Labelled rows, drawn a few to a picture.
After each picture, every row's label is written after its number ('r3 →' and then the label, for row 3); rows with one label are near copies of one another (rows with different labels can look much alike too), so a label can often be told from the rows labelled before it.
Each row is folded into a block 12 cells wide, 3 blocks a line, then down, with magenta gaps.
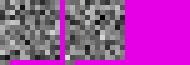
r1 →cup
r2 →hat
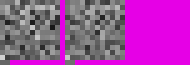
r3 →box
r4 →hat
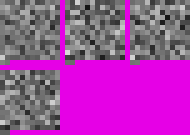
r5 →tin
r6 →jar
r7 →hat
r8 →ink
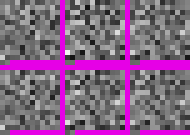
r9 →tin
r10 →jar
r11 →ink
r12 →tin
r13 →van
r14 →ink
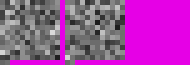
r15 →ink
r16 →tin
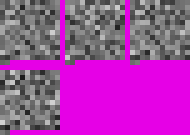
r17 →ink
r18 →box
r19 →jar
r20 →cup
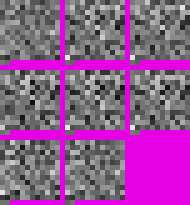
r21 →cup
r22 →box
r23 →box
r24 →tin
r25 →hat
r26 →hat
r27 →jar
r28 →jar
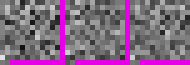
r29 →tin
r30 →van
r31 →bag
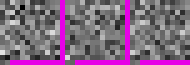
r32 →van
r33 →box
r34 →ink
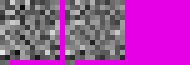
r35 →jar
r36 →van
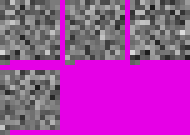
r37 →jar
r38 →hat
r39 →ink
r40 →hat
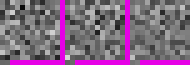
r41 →cup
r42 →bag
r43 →tin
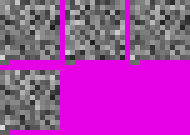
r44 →box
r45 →ink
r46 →hat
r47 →box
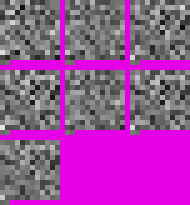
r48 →van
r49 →jar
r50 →bag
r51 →bag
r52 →cup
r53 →bag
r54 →tin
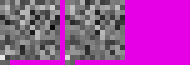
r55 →bag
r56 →tin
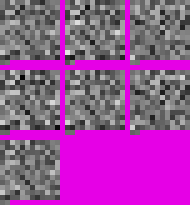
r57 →van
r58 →van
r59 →tin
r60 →cup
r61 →jar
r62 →bag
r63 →jar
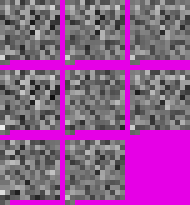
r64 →bag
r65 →tin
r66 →bag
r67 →bag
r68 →cup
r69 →box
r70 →van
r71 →bag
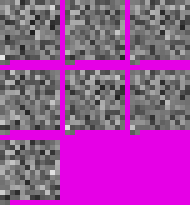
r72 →box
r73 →ink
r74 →tin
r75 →jar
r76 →bag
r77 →tin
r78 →ink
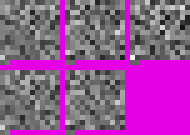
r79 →tin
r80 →ink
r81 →box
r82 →tin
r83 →ink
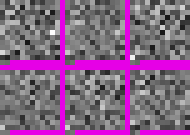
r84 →ink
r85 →ink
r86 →bag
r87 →tin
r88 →hat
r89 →van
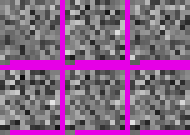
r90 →tin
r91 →ink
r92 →box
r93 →cup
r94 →cup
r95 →ink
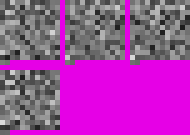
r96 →jar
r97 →bag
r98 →bag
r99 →jar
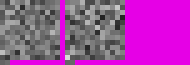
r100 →ink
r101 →box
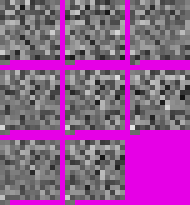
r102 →jar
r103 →cup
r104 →van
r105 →box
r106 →bag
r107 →box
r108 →bag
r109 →hat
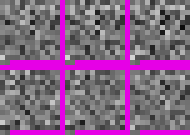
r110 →tin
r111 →tin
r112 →bag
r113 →jar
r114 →cup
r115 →bag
